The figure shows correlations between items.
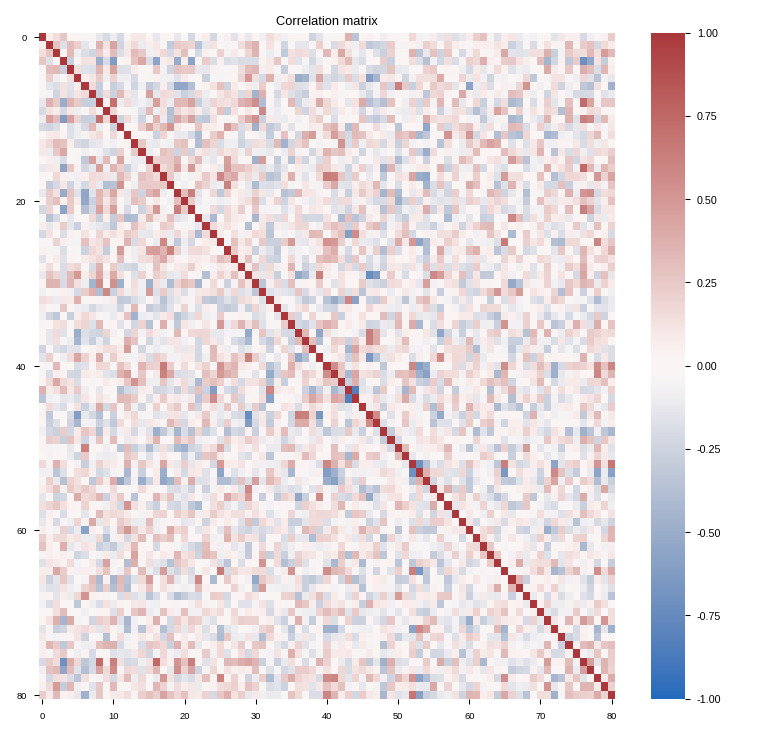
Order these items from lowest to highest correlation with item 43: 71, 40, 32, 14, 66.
40, 14, 71, 66, 32
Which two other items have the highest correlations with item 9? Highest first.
31, 64
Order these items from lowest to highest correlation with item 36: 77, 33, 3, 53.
3, 53, 33, 77
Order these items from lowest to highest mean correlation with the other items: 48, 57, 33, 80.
48, 33, 57, 80
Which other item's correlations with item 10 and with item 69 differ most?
8
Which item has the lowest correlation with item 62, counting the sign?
76
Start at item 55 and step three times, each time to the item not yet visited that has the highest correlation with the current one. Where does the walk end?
56
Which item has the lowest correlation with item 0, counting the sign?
44
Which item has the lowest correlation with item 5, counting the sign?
46
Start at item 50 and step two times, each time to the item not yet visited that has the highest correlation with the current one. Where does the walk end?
68
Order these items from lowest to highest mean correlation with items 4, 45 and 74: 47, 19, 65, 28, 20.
47, 65, 20, 28, 19
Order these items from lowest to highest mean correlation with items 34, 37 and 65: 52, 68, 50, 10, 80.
10, 68, 80, 50, 52
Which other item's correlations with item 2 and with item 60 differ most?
71
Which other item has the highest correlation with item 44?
24
